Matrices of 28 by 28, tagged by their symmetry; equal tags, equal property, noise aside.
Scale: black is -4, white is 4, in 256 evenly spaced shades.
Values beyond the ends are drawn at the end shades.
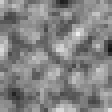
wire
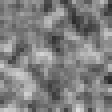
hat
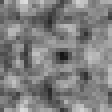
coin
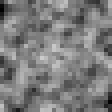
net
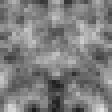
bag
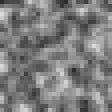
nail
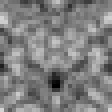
bag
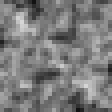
net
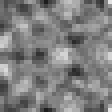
coin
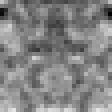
bag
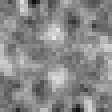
net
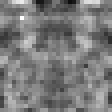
bag
